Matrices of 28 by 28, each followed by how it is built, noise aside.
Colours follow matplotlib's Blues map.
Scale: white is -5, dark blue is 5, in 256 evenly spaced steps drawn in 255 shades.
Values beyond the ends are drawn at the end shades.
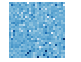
sparse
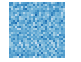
repeating columns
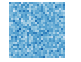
noise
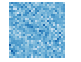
Toeplitz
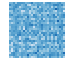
blocks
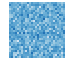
repeating columns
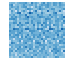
repeating columns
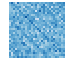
Toeplitz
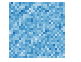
Hankel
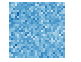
Hankel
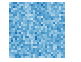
noise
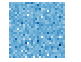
sparse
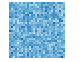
blocks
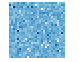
sparse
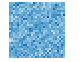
Hankel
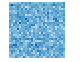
blocks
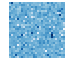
sparse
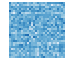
blocks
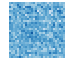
blocks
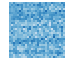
blocks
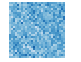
Toeplitz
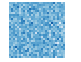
noise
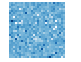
sparse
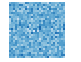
repeating columns
